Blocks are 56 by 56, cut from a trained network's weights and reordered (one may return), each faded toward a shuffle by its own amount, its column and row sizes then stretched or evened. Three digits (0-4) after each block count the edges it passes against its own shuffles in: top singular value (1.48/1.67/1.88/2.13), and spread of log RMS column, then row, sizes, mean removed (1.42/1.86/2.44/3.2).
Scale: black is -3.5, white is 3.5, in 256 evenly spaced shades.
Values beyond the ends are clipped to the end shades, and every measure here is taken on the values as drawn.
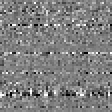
3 0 4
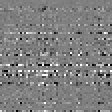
2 2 4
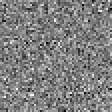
0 2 1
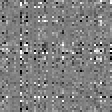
2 4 3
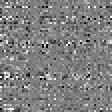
0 3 4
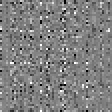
0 4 2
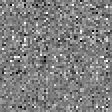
0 2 2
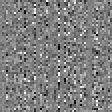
0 4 0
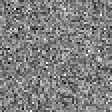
2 0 1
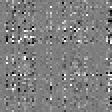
0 4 3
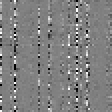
3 4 0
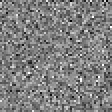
1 0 1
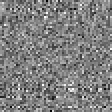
3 0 2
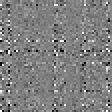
3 3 2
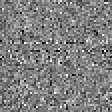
1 1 2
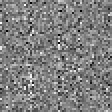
0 3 0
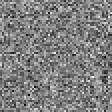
3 0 1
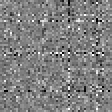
3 3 2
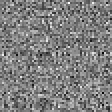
3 0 1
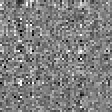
3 2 2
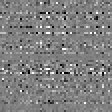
2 2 4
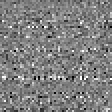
0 1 3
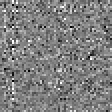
1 2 2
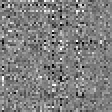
1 3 2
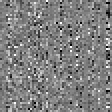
2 4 0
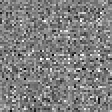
0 1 2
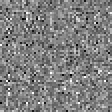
2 1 1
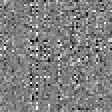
2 3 1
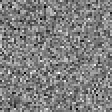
0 0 0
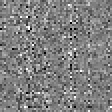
0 3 1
